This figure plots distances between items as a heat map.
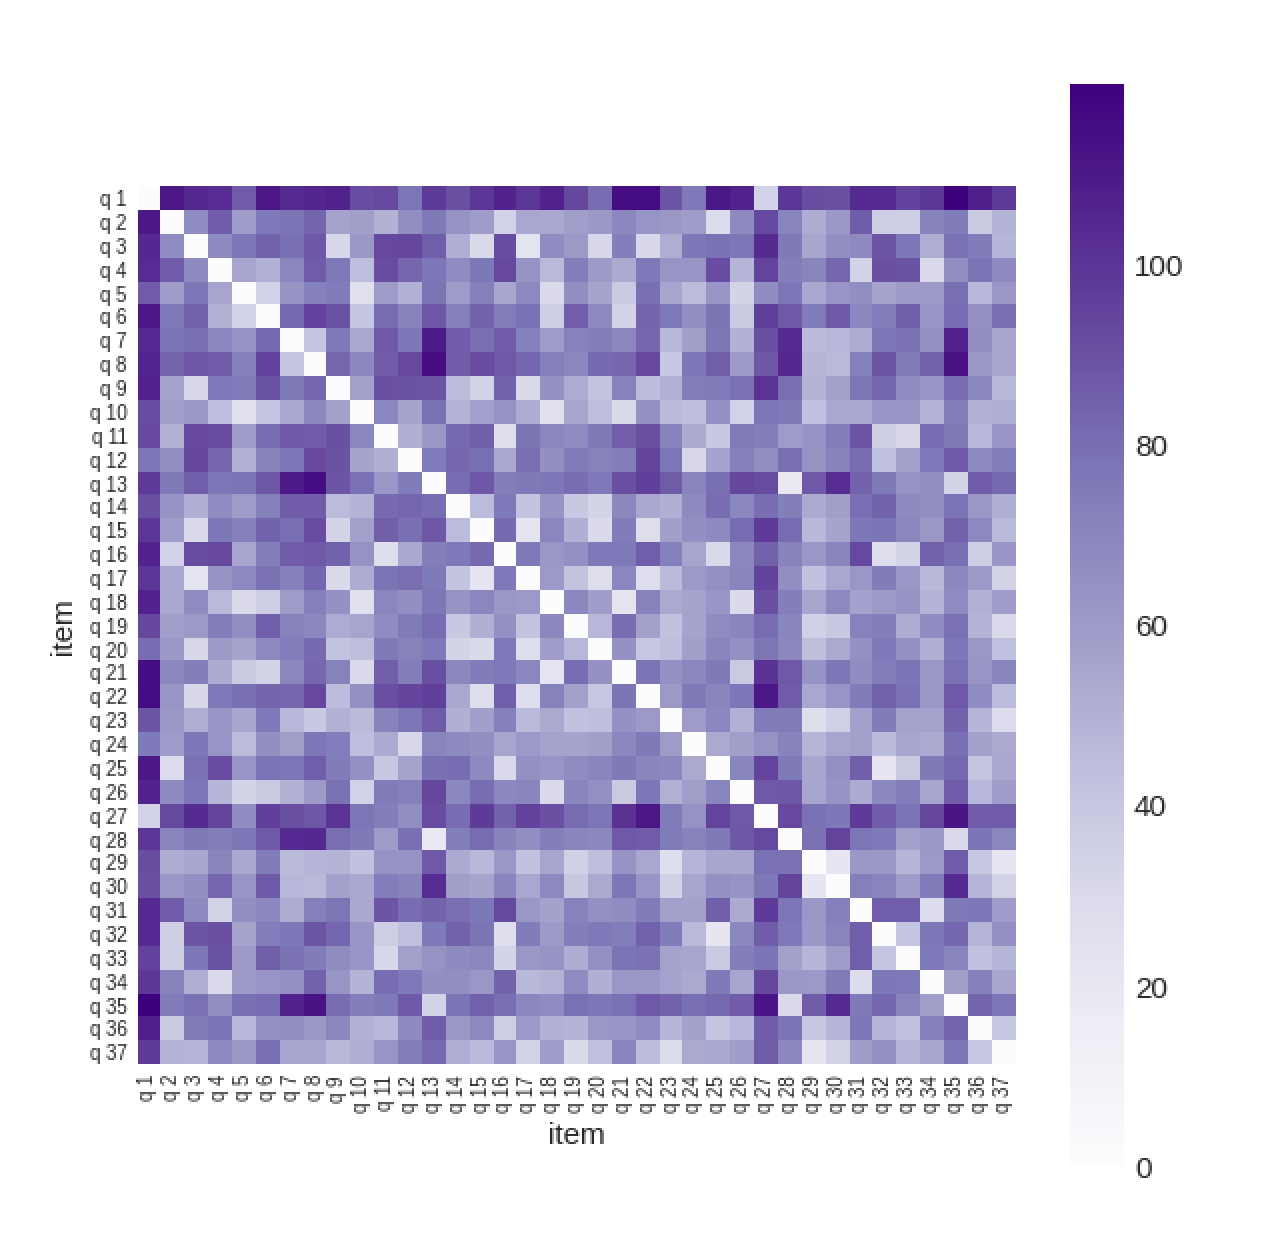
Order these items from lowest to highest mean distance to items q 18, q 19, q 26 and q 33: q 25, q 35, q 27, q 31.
q 25, q 31, q 35, q 27
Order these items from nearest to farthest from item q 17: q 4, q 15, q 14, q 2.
q 15, q 14, q 2, q 4
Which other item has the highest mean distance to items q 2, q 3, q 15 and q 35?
q 1
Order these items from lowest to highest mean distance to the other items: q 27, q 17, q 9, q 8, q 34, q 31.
q 17, q 34, q 9, q 31, q 8, q 27
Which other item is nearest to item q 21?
q 18
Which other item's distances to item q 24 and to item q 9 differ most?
q 12
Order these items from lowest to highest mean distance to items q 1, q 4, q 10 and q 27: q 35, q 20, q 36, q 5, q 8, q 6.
q 5, q 20, q 6, q 36, q 8, q 35
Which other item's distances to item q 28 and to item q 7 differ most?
q 13
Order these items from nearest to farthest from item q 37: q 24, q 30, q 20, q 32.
q 30, q 20, q 24, q 32
